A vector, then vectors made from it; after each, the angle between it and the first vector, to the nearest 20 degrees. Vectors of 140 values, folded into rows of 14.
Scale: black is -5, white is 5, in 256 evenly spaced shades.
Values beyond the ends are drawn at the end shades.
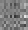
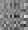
20 degrees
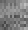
40 degrees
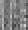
120 degrees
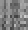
40 degrees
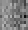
140 degrees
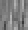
100 degrees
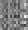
20 degrees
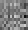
160 degrees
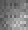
60 degrees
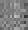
160 degrees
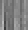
80 degrees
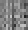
140 degrees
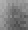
100 degrees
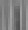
80 degrees
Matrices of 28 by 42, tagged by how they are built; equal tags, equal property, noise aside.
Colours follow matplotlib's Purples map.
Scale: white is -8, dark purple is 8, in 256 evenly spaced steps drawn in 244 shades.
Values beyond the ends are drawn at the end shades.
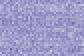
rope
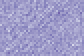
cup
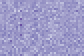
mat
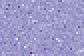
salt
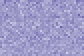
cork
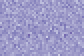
cork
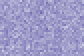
rope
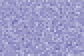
cork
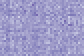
rope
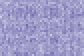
rope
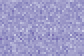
cork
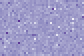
salt
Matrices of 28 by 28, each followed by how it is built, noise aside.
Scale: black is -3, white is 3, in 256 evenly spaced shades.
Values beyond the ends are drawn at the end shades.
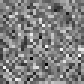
Toeplitz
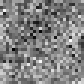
smooth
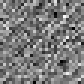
Hankel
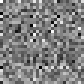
low rank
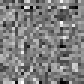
low rank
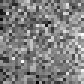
smooth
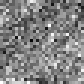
smooth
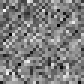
Hankel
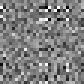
low rank
